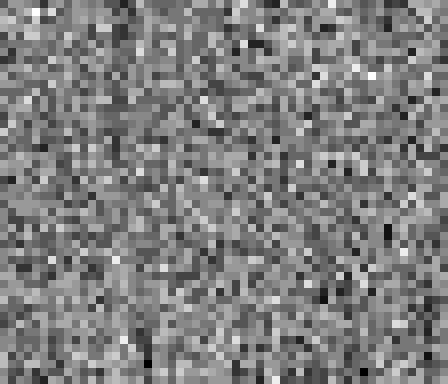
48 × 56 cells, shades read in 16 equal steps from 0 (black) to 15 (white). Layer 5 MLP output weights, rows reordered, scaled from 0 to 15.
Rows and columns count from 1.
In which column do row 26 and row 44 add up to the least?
33
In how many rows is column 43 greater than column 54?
24
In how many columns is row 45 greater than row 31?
32
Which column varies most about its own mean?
54
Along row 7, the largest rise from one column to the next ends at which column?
53
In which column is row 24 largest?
37
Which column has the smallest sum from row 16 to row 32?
44
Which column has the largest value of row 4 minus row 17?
14
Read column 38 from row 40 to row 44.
11 8 9 2 7
